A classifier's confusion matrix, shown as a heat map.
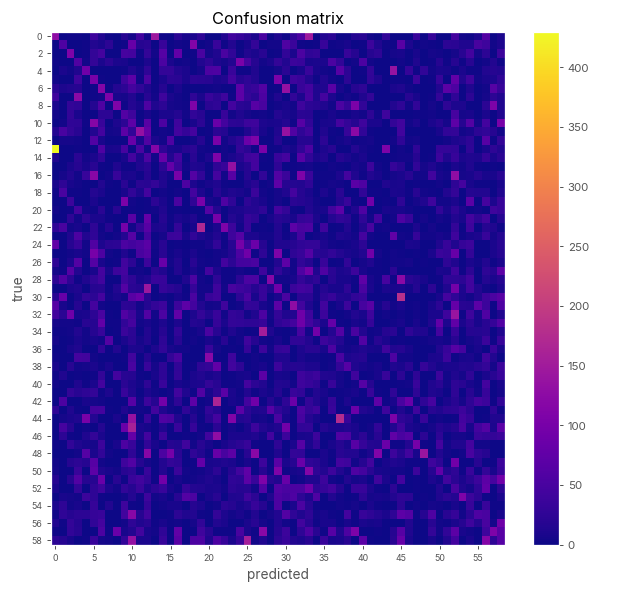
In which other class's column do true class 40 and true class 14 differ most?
21
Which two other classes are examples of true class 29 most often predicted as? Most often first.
12, 52
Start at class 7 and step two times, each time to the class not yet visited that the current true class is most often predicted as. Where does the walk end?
24
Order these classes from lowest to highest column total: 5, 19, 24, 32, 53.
53, 19, 24, 5, 32
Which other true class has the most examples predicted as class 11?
30
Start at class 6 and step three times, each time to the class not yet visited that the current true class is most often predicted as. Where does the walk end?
10
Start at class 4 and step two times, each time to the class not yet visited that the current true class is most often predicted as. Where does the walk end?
37
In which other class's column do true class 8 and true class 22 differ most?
19
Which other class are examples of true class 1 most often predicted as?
18
